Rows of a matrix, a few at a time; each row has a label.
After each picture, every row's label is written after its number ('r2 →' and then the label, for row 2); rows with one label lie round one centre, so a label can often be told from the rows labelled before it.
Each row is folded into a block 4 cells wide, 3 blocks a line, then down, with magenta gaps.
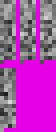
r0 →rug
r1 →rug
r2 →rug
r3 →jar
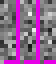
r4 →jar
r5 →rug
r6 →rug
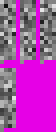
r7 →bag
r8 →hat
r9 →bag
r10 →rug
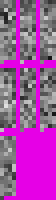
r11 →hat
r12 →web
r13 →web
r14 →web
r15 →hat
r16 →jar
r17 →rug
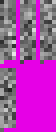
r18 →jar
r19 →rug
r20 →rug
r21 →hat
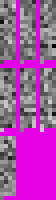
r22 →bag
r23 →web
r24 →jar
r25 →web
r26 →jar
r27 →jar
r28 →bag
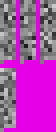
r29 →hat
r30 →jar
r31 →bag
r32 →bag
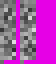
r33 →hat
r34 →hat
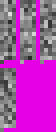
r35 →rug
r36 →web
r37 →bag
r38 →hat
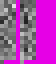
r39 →bag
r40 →hat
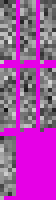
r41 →web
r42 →bag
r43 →web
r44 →bag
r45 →hat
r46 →rug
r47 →web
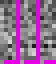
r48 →web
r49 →jar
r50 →jar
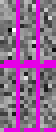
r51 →rug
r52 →jar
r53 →hat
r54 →jar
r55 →bag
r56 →hat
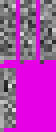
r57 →bag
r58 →bag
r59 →rug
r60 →hat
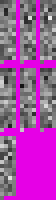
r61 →web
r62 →hat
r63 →hat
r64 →web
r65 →jar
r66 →web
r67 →bag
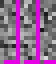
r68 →jar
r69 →jar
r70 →hat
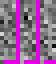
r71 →bag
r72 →hat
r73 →jar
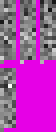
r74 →bag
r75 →web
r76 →jar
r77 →hat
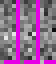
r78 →web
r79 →web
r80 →web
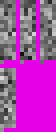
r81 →web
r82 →web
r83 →rug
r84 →bag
